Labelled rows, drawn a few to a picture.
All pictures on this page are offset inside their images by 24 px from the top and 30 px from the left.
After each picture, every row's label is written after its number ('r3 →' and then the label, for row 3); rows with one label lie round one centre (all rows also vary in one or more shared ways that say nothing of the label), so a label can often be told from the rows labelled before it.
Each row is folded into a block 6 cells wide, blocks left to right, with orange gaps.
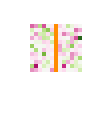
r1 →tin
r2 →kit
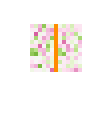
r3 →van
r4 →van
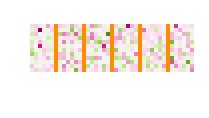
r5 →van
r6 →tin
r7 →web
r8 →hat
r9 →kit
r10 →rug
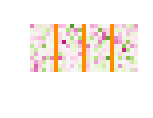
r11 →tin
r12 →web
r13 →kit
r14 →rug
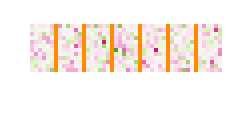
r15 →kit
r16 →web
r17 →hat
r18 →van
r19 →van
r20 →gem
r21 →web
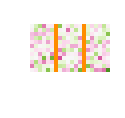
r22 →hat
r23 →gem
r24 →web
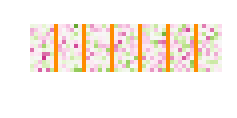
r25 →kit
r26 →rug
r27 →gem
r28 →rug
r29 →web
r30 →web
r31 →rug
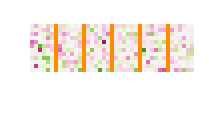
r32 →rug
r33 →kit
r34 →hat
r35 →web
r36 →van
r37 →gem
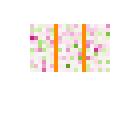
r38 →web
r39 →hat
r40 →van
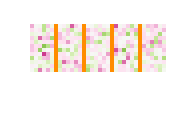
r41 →kit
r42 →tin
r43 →web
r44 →kit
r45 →rug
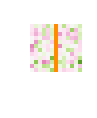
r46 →kit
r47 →kit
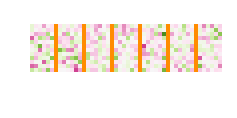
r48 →rug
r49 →van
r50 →rug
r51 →rug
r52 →kit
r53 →tin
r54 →tin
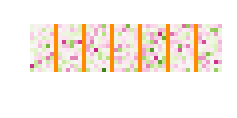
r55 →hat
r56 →web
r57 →rug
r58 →gem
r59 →kit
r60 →rug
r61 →tin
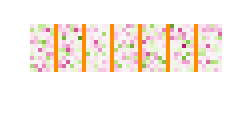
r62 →web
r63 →van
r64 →van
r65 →hat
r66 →kit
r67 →gem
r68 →van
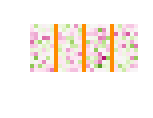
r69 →kit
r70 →web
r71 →kit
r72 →hat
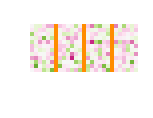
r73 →hat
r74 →kit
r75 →web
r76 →hat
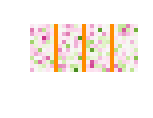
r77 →kit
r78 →rug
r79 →tin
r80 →hat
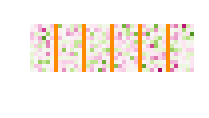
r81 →rug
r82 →gem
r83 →gem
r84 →tin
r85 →web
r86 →tin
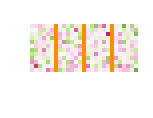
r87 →van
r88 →web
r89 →hat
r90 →web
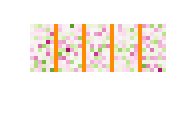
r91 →hat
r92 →van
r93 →gem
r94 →tin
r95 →web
